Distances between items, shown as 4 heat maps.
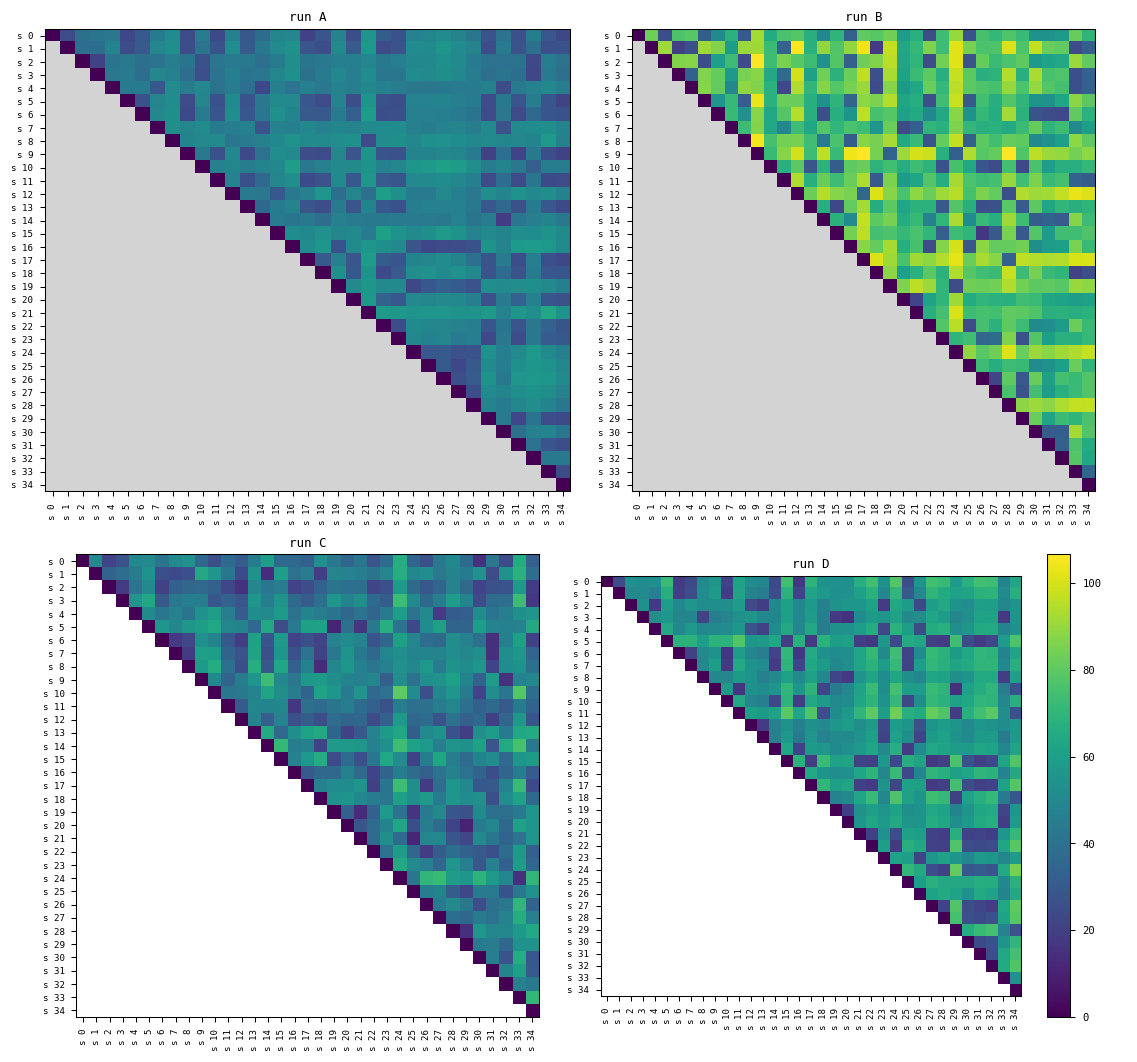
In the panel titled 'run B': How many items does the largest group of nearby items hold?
7
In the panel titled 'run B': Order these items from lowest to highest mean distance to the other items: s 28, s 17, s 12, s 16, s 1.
s 16, s 1, s 28, s 12, s 17
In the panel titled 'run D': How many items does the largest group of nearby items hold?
11
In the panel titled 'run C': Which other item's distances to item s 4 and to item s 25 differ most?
s 15
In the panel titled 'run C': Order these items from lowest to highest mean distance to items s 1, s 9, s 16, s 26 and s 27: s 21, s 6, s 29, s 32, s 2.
s 2, s 6, s 32, s 29, s 21
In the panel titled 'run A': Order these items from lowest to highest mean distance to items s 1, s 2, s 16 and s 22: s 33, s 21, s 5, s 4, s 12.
s 5, s 33, s 4, s 12, s 21
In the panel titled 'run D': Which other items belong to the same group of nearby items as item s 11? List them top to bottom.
s 9, s 18, s 29, s 34
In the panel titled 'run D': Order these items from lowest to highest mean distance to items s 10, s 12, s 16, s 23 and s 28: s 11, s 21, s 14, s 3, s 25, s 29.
s 14, s 25, s 21, s 3, s 29, s 11
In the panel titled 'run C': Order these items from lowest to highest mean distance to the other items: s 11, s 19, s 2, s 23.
s 2, s 11, s 19, s 23
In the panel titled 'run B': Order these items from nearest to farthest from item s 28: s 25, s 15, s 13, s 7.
s 7, s 25, s 13, s 15
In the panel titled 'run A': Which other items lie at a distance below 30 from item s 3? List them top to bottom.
s 2, s 10, s 32
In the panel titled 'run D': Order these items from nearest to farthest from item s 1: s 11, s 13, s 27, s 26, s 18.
s 13, s 26, s 18, s 11, s 27
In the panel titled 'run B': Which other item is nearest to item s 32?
s 6
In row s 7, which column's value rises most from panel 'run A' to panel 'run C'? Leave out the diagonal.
s 30
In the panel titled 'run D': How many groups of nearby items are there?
5
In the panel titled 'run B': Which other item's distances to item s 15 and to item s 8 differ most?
s 26
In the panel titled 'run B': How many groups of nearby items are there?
7
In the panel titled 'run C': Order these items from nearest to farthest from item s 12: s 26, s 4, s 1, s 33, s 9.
s 1, s 4, s 26, s 9, s 33
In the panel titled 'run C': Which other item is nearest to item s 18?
s 8
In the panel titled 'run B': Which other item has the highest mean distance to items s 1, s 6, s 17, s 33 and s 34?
s 24
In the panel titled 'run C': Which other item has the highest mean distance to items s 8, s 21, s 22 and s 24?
s 10
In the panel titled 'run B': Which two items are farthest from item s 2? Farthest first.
s 9, s 24
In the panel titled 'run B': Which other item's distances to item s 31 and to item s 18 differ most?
s 1
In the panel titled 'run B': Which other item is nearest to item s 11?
s 4
